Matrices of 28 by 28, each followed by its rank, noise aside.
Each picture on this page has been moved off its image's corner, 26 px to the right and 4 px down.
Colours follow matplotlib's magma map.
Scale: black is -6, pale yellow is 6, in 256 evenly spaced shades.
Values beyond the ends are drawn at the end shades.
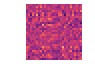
six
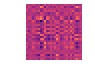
two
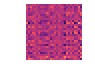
three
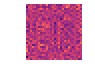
six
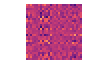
three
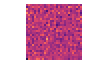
eight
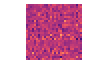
six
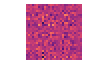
four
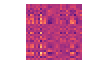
two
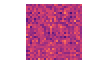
six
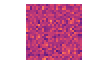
eight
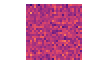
eight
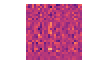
three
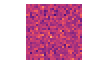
eight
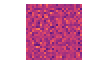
six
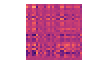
two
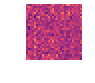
six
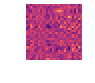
four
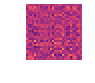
four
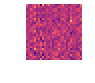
four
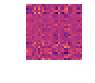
three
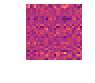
three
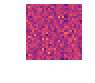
eight
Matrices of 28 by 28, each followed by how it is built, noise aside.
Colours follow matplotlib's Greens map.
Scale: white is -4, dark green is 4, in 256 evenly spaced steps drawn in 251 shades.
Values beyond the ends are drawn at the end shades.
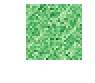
Hankel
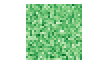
noise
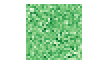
block diagonal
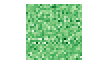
uneven rows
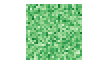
noise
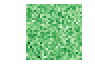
noise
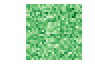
blocks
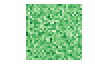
noise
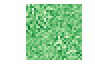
block diagonal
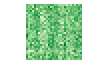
blocks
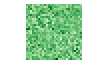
block diagonal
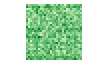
blocks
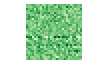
uneven rows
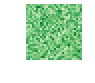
noise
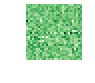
uneven rows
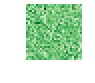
block diagonal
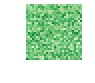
blocks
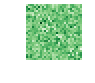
block diagonal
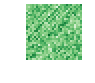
Hankel
